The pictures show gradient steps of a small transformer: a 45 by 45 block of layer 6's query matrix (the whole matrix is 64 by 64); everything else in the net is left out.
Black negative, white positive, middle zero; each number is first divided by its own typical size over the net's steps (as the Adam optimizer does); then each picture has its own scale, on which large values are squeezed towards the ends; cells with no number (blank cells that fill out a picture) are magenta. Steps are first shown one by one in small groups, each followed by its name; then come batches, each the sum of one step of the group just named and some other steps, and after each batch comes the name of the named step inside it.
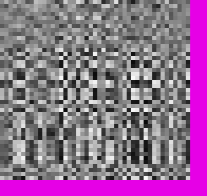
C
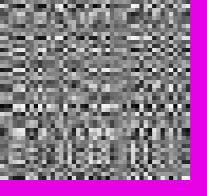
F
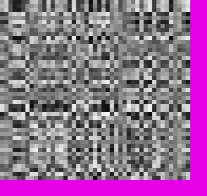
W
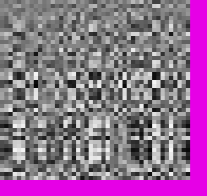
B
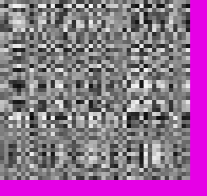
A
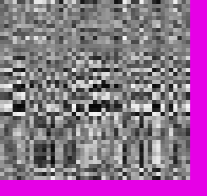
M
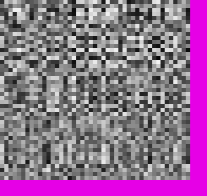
F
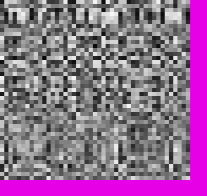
W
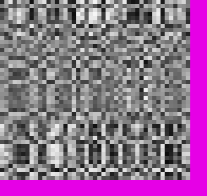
W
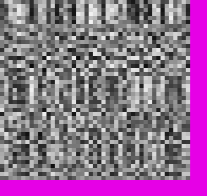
A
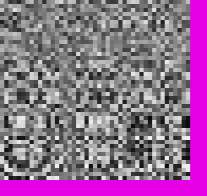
B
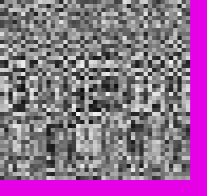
M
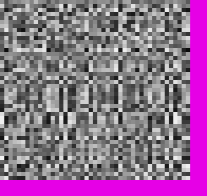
F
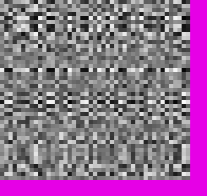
W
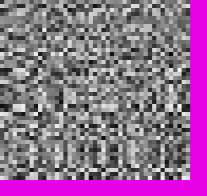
F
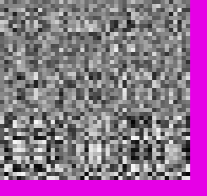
B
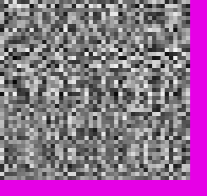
A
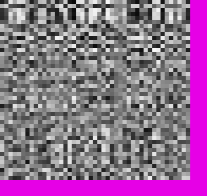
F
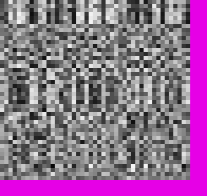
A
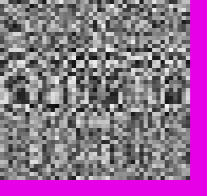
W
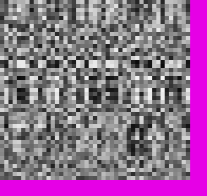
B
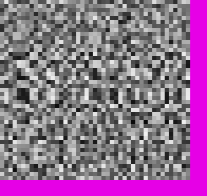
C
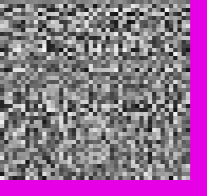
F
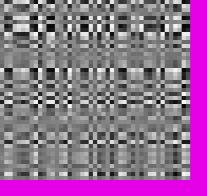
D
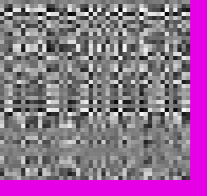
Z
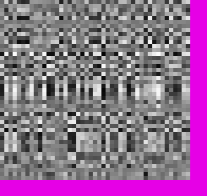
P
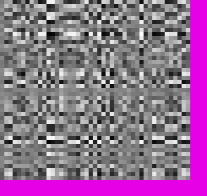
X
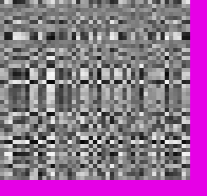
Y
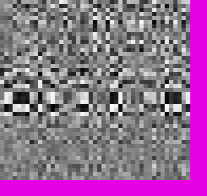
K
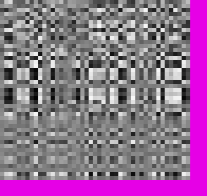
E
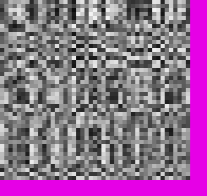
K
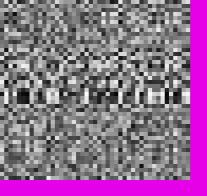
K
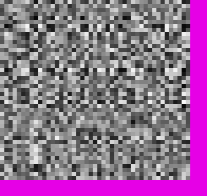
D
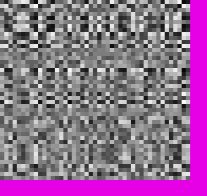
D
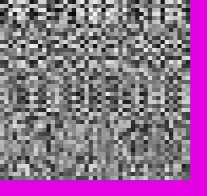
Z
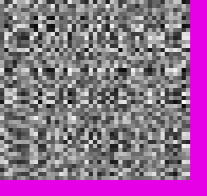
D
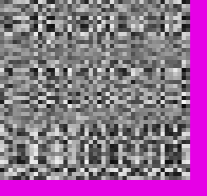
D
